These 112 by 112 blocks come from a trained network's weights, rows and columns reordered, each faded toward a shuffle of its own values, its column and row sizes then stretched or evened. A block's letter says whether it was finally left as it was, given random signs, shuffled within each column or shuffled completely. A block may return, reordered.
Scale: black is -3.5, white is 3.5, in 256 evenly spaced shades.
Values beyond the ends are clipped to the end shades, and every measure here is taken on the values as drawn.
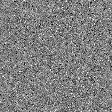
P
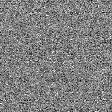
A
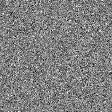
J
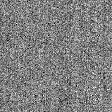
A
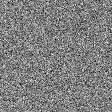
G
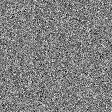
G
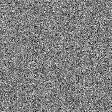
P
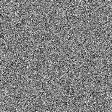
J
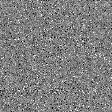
J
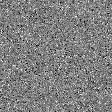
P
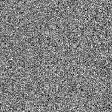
A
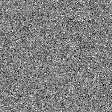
J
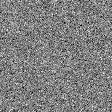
G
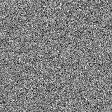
G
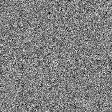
J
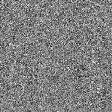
A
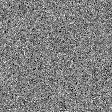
G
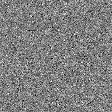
J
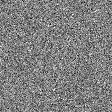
G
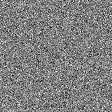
G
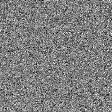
J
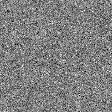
J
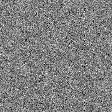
P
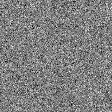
J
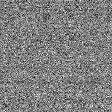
A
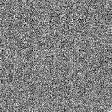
A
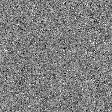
J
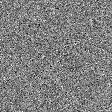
G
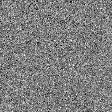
J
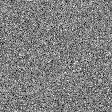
G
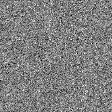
J
